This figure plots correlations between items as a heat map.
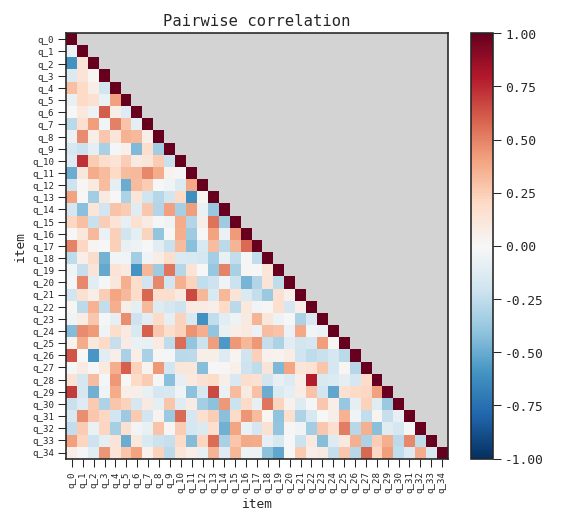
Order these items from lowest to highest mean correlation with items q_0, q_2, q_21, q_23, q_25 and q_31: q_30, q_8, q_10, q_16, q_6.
q_30, q_6, q_8, q_16, q_10
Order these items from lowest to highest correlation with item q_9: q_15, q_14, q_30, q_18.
q_15, q_18, q_30, q_14
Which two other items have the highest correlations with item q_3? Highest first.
q_6, q_34
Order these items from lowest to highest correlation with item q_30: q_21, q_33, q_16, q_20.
q_33, q_21, q_20, q_16
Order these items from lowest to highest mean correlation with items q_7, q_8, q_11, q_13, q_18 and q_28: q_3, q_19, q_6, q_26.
q_26, q_19, q_3, q_6
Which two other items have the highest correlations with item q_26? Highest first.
q_0, q_33
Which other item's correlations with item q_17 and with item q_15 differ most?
q_32
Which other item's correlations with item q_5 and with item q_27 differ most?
q_19
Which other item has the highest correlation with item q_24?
q_7
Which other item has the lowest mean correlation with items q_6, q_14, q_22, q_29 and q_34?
q_18
